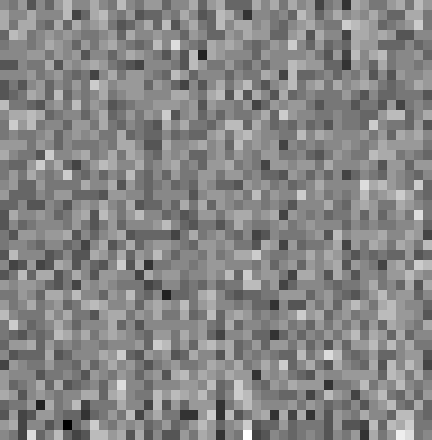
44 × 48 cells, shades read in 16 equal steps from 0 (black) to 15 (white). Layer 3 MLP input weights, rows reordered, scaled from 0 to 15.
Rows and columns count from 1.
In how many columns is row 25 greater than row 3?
18
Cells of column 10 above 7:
23
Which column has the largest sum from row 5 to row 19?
12
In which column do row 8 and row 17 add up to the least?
9
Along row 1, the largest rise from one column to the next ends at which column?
40
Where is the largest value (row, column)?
44, 28
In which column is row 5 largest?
20
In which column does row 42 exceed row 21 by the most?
24
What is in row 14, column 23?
6
